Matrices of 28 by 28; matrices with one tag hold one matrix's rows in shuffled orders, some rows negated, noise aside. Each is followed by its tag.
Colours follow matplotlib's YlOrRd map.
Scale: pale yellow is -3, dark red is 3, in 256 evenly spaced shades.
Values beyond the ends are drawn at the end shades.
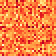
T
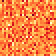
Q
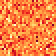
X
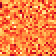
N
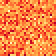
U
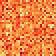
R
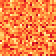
N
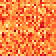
T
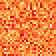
U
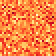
X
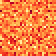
N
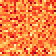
N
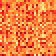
T
